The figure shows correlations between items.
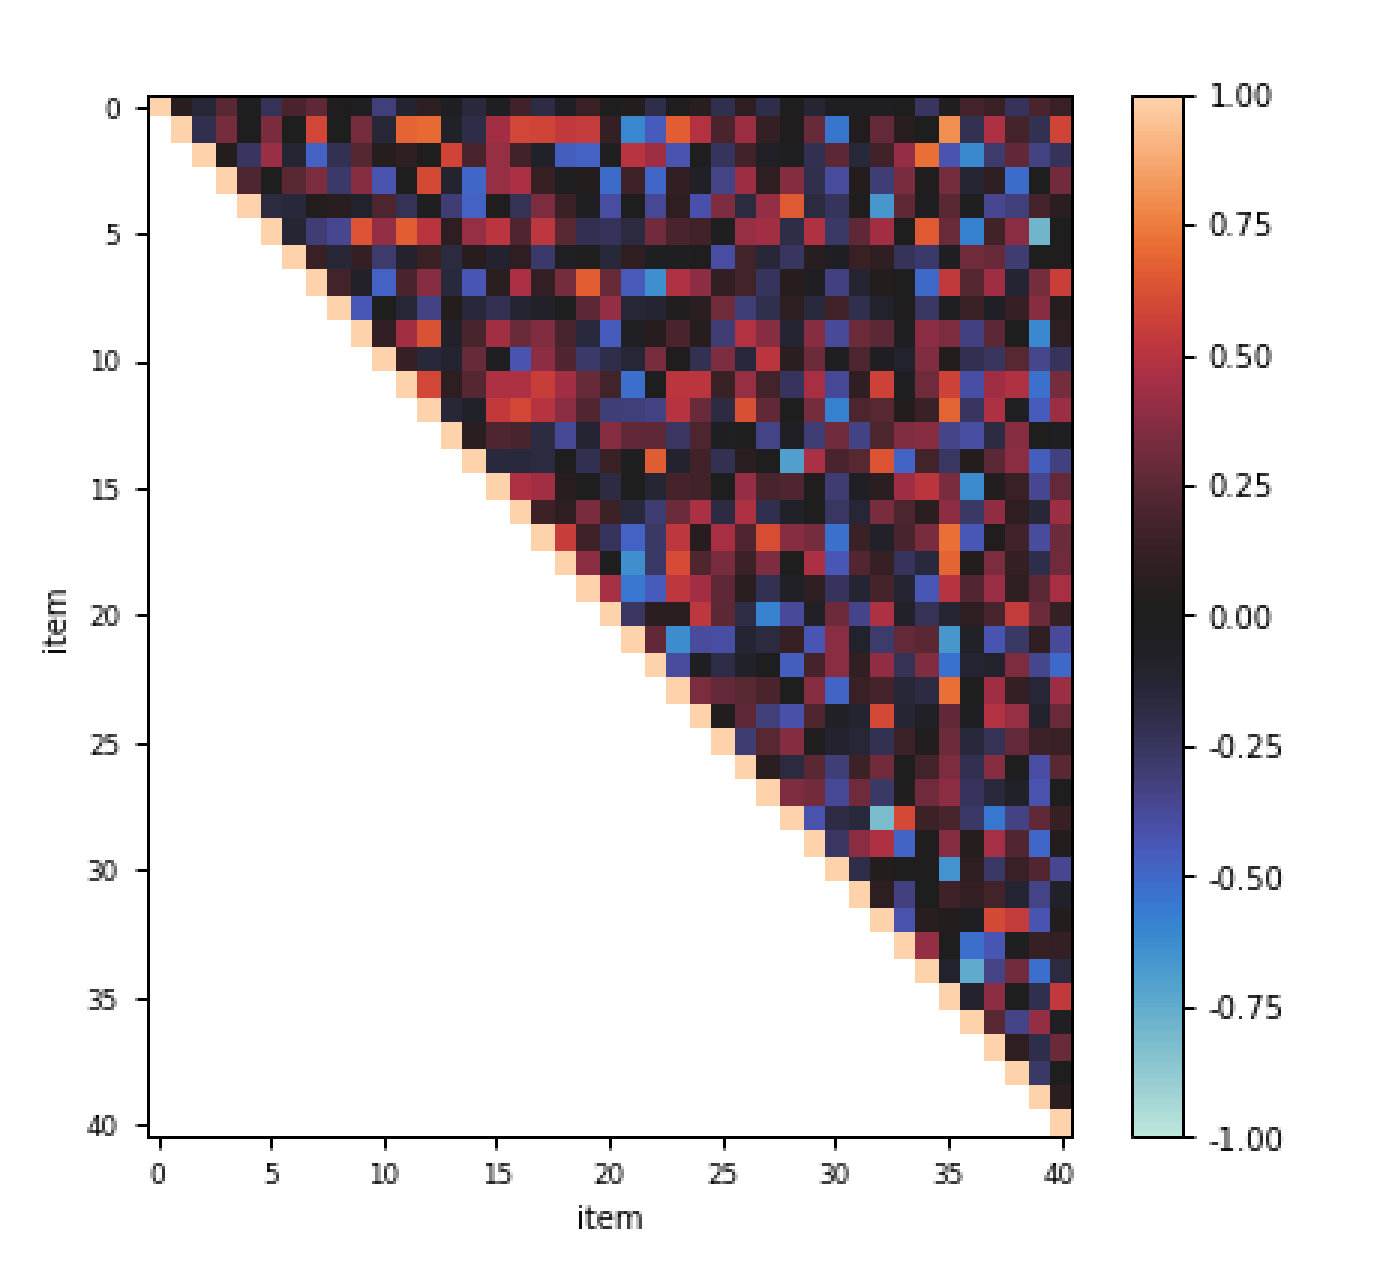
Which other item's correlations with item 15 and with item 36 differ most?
34
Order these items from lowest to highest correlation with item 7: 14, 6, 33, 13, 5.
14, 5, 13, 33, 6
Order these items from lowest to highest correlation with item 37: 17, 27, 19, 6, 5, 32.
27, 17, 5, 6, 19, 32
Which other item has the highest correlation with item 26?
12
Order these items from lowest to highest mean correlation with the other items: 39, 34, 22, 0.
39, 22, 0, 34
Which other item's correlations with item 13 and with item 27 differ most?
20
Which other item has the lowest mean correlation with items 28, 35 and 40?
22
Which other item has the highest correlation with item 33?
28
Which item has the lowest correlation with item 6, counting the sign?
25
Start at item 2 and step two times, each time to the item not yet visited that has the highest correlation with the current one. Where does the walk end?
5
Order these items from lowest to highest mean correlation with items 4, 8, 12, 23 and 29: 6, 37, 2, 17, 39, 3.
2, 39, 6, 3, 37, 17
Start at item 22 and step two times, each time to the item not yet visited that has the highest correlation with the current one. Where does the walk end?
32
